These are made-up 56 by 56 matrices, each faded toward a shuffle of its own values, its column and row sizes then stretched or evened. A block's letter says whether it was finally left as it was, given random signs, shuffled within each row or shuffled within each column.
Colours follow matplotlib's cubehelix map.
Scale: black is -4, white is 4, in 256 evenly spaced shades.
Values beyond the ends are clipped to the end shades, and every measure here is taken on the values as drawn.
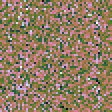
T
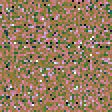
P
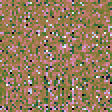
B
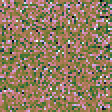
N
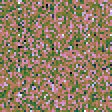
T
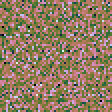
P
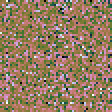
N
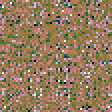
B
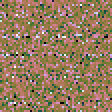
P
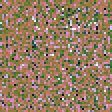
N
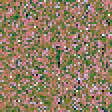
T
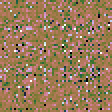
B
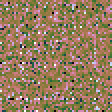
N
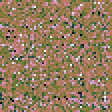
N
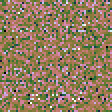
P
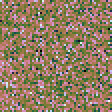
T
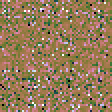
B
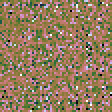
N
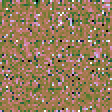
B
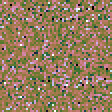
P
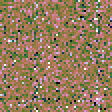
T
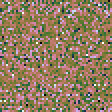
P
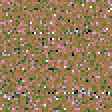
P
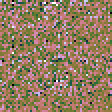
N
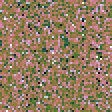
T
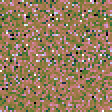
P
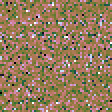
P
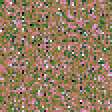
T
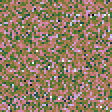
P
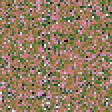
T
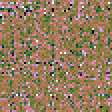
B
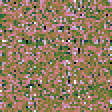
B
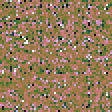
N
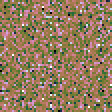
T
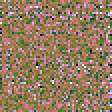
N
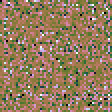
B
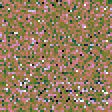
P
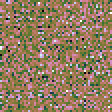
B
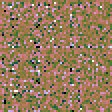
N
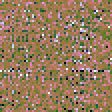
B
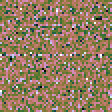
P
